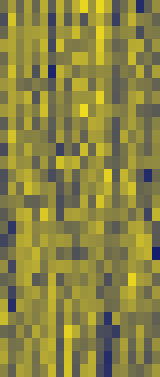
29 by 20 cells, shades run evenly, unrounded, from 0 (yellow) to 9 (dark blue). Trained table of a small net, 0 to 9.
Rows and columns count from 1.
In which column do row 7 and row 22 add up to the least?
17
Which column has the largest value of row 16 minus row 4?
8
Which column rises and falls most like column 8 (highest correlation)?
10
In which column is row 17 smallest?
6
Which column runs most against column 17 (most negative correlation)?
9
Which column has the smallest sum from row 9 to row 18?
13
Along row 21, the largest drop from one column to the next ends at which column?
3
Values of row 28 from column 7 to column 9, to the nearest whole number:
3 6 1
